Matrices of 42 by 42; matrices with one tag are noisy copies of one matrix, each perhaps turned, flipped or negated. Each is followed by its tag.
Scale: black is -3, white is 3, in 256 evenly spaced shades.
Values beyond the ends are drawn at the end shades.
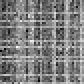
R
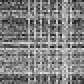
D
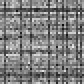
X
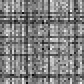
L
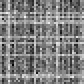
L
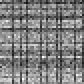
R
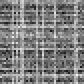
L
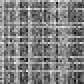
R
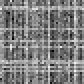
L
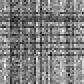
D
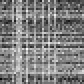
D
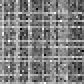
R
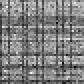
R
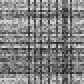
D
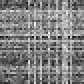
D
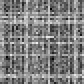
L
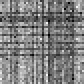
D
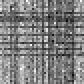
D
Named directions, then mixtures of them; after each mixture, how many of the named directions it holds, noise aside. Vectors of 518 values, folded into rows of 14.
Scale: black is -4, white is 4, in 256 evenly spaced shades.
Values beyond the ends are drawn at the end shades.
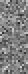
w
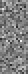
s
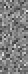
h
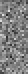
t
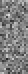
two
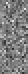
four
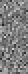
one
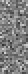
two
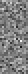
one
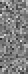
three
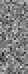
three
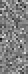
two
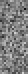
three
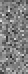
one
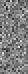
four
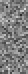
three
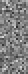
two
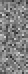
one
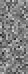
four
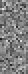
one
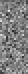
one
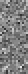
one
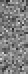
one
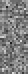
three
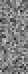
four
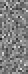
two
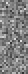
three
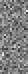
one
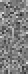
two
